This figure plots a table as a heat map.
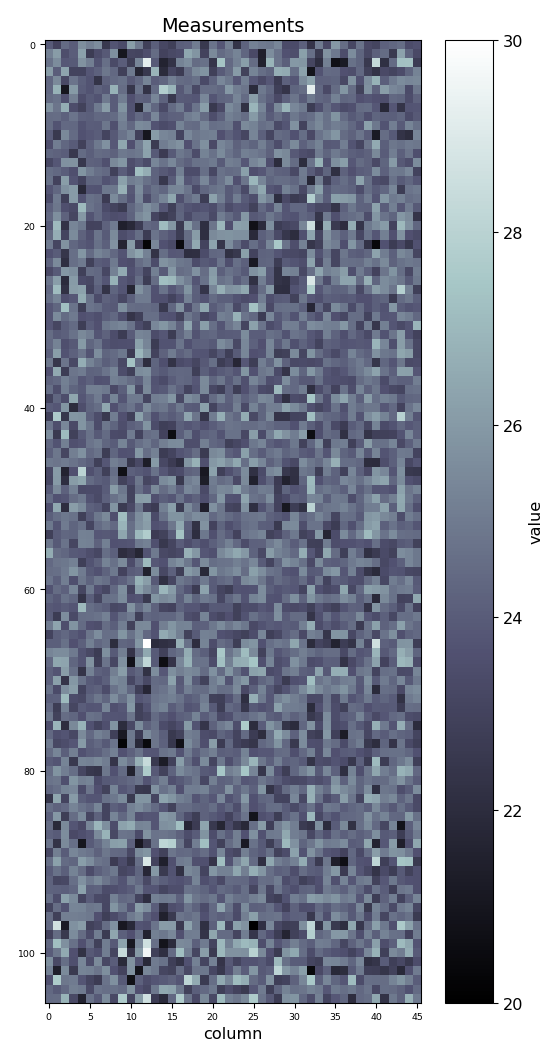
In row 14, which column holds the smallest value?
35
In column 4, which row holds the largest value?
47
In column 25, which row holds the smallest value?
97
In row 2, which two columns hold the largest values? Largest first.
12, 40
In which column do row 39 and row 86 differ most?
32
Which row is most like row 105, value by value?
100
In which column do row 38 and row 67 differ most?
21
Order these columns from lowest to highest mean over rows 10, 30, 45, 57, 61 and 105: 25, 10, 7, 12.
10, 7, 12, 25
